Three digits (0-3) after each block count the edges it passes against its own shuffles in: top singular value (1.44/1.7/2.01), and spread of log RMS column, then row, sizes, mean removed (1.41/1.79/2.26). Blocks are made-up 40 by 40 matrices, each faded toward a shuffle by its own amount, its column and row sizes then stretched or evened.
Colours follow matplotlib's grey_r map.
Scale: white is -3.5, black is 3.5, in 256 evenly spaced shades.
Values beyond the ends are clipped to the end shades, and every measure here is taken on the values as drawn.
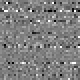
1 0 3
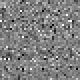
0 0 2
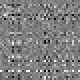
3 2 3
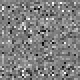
1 2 2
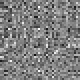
3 2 2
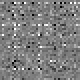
2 2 3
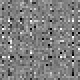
2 3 1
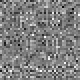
3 0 2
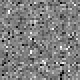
1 1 0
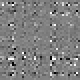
2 3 3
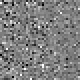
1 2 0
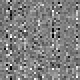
2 3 0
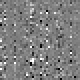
0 3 1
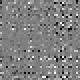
2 3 3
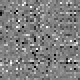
1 2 1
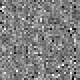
1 1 0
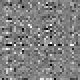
2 3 2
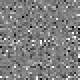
2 1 1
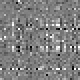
3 2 3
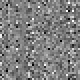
1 3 0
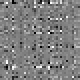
3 3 3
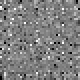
1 2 2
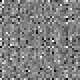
3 1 2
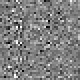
2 2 1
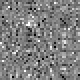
2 1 0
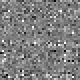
0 1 3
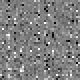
0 3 0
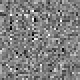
1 1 1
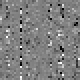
1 3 0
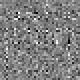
2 2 2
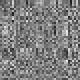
3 3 0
